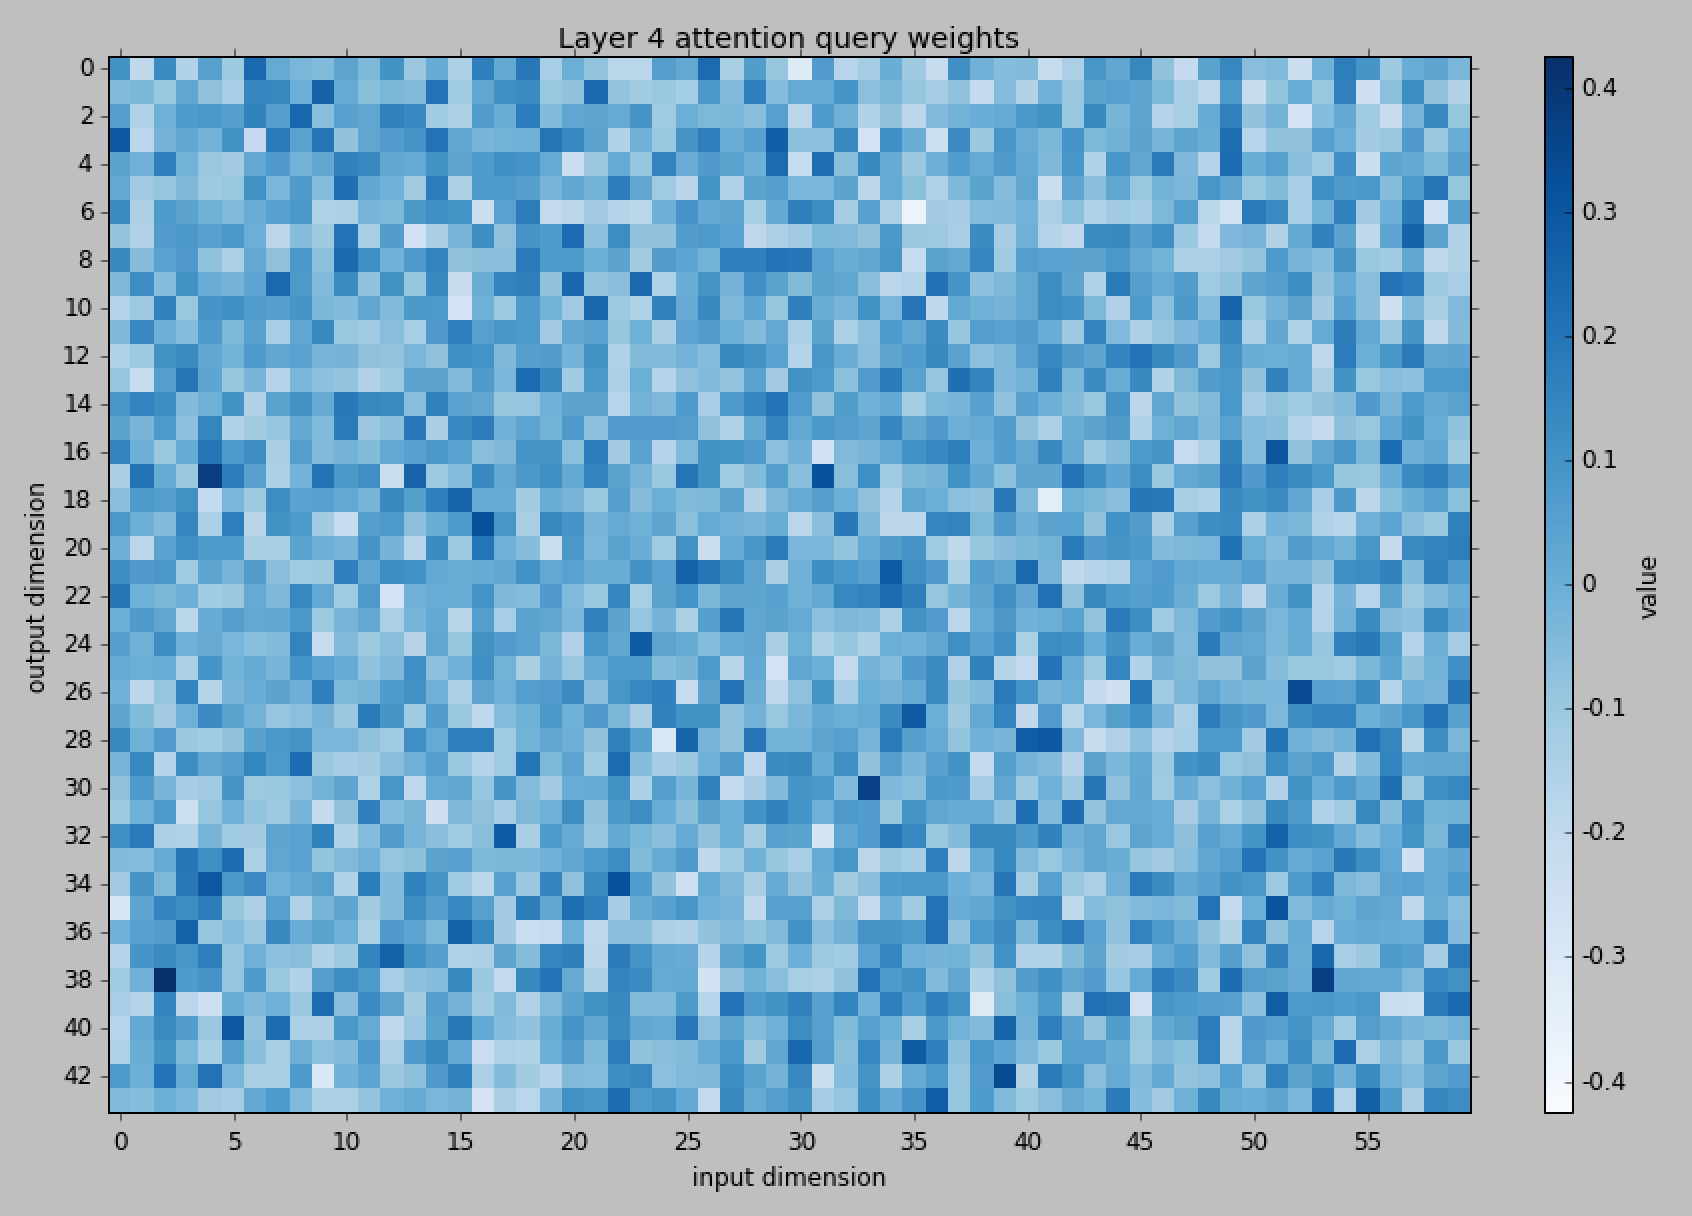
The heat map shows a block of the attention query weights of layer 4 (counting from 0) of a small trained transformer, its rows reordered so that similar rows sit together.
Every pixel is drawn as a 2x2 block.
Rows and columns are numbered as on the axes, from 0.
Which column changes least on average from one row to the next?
47
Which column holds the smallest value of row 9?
15
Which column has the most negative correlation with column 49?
30
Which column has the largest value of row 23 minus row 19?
35
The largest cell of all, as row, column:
38, 2
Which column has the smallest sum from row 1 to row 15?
55
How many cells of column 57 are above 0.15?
4
